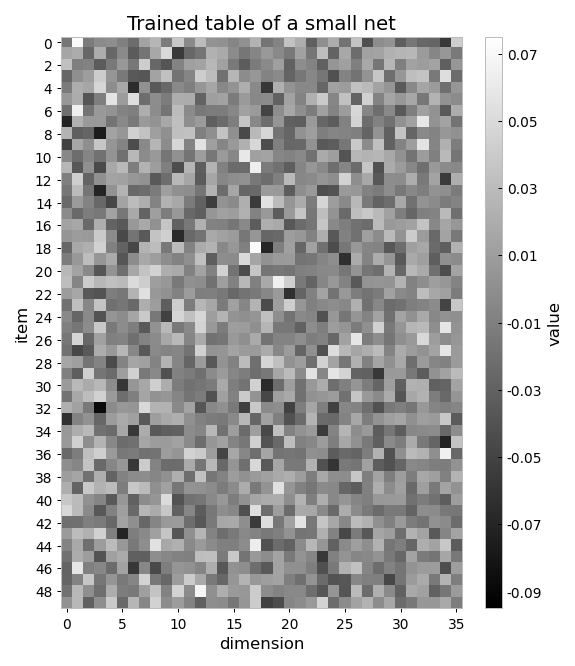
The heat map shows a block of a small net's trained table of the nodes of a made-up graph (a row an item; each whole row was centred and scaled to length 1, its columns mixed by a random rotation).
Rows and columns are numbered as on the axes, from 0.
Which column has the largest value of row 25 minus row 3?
24
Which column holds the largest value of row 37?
17
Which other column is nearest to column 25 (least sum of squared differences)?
33
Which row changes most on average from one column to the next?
9
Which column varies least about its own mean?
15
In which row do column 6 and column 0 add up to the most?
21
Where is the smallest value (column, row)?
3, 32
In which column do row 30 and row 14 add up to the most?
23
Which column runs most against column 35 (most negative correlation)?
34
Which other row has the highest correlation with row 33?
7
